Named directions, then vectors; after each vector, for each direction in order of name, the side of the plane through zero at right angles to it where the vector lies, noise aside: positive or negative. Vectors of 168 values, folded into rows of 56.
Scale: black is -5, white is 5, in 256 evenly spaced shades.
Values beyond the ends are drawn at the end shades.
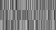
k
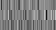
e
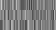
negative, negative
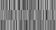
positive, negative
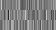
negative, negative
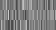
positive, positive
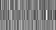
negative, positive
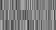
positive, positive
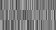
positive, positive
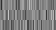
positive, positive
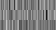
positive, negative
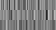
positive, negative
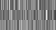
negative, positive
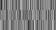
positive, positive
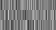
positive, positive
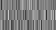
positive, positive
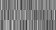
negative, negative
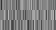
positive, positive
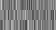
negative, negative
